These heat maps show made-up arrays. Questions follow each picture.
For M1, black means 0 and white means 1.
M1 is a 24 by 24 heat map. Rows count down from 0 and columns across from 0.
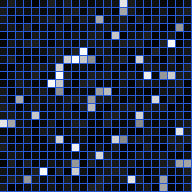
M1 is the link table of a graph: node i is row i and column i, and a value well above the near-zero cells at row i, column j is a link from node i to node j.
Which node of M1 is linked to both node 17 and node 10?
node 7
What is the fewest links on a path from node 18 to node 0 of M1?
5
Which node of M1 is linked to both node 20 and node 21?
node 9
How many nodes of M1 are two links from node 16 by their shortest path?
2
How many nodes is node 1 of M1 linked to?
1
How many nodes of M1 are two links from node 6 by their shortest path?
1
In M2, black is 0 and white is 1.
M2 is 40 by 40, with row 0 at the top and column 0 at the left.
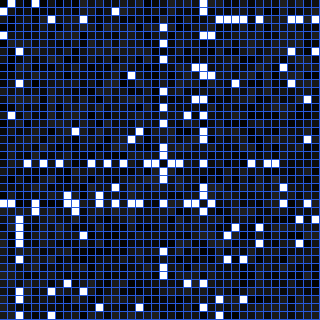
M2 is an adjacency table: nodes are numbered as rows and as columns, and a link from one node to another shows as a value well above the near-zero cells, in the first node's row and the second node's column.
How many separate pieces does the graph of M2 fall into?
2
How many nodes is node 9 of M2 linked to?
3
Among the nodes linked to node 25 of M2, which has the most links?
node 20
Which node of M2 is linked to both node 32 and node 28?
node 2
